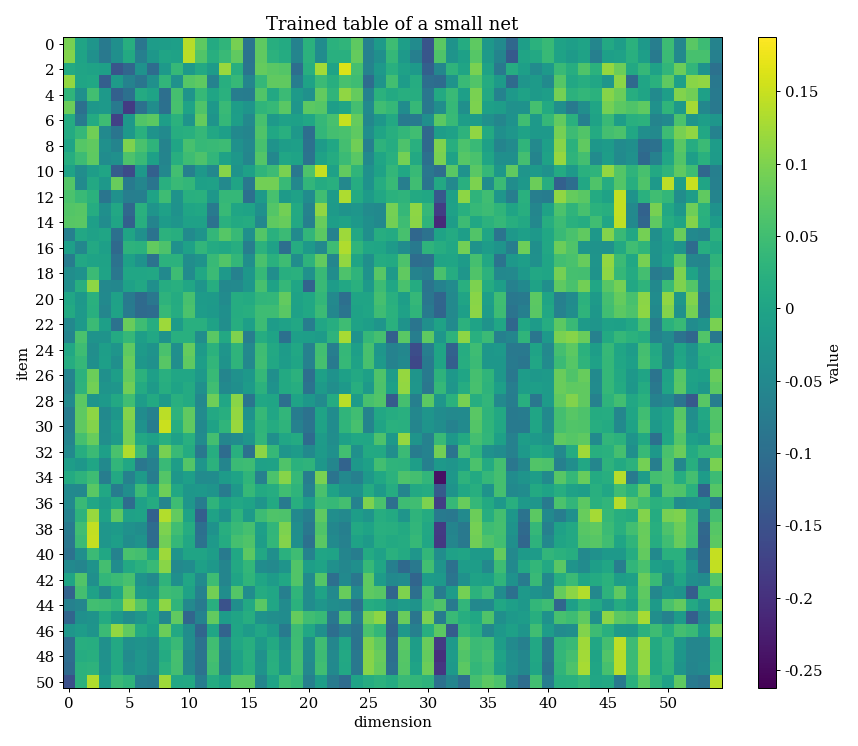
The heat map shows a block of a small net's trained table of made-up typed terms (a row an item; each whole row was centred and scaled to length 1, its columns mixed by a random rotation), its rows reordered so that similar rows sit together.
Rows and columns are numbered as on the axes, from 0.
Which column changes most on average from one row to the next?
31
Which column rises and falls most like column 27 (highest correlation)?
18
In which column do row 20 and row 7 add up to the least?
30
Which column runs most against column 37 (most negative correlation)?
10
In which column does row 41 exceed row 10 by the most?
54
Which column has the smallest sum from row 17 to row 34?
37
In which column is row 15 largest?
23
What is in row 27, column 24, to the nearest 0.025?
0.025
